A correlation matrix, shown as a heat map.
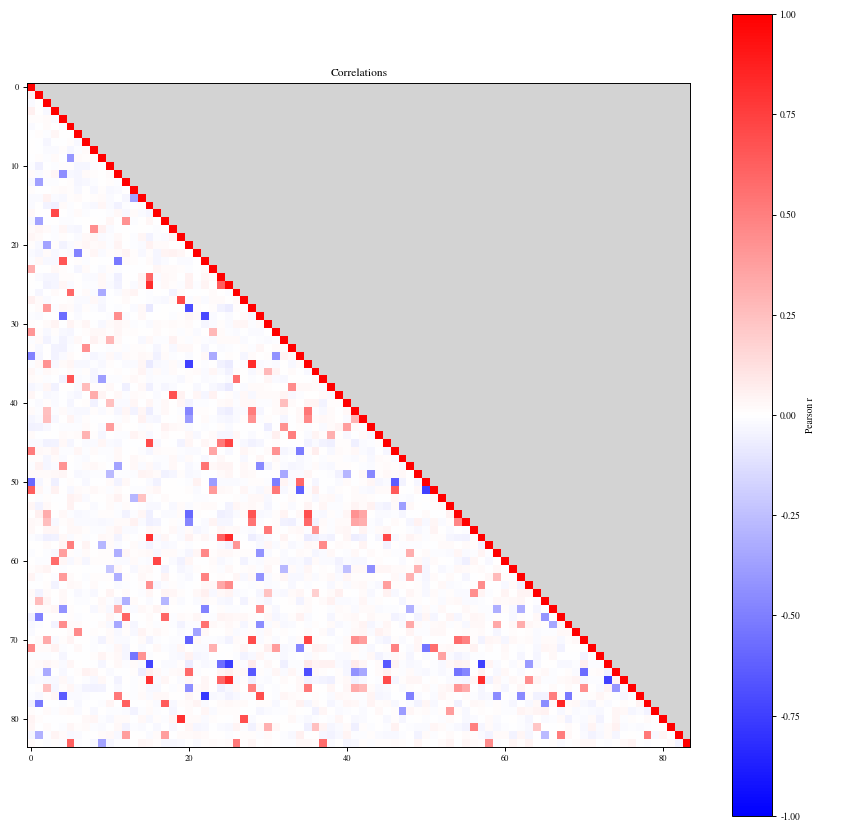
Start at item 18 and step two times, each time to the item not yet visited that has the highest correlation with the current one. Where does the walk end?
8
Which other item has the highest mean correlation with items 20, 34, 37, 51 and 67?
78
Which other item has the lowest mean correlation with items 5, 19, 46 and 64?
50
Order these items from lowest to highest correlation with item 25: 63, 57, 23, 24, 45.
23, 63, 24, 45, 57
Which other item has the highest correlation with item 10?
43
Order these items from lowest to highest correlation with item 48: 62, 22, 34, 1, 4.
34, 1, 62, 4, 22
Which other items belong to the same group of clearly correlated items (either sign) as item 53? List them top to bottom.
47, 79
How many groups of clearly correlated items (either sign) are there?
15
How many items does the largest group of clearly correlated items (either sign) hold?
11
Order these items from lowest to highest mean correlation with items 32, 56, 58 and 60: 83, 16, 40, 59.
59, 40, 83, 16
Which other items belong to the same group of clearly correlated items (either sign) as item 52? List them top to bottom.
13, 14, 72
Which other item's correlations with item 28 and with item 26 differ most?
35
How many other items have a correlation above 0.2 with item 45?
6
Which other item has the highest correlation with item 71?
51
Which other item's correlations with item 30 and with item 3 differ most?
16
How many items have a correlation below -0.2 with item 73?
7
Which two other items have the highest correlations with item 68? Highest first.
22, 4
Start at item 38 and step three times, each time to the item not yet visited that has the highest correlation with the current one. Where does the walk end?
7
